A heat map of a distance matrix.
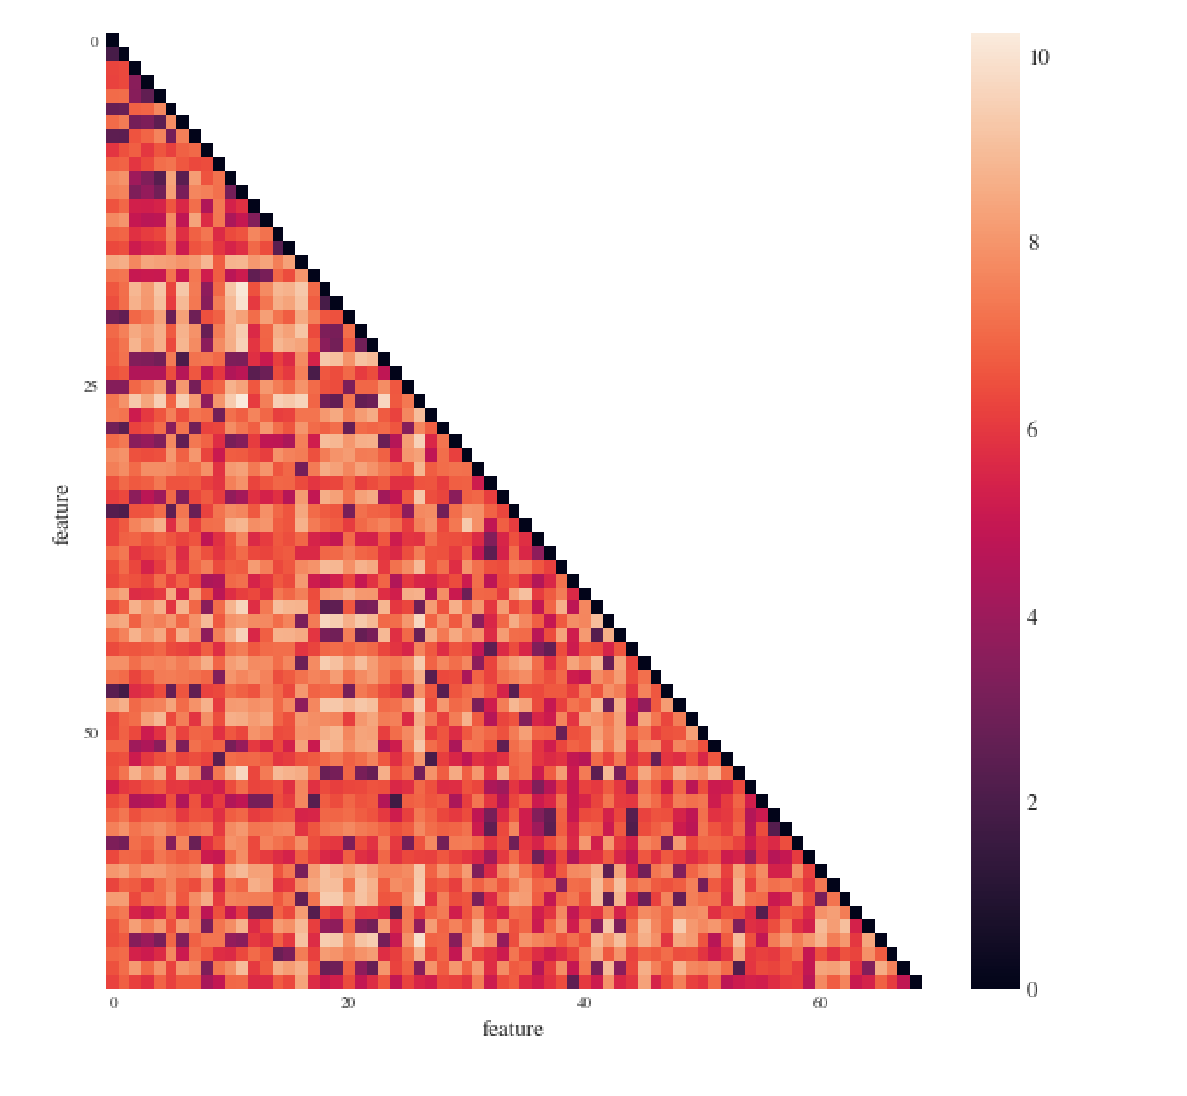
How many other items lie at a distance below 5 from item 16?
6
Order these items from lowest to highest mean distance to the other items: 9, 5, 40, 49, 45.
9, 5, 40, 49, 45
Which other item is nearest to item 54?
36
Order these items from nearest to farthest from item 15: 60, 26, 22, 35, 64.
35, 60, 64, 22, 26
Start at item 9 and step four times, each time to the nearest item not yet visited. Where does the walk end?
30
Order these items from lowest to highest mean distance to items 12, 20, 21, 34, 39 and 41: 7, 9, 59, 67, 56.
67, 7, 59, 56, 9
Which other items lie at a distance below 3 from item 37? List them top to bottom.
32, 44, 56, 57
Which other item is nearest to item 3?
4
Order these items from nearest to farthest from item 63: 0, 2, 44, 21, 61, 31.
2, 21, 44, 0, 31, 61
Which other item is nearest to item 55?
24
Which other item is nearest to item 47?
1
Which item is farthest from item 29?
26
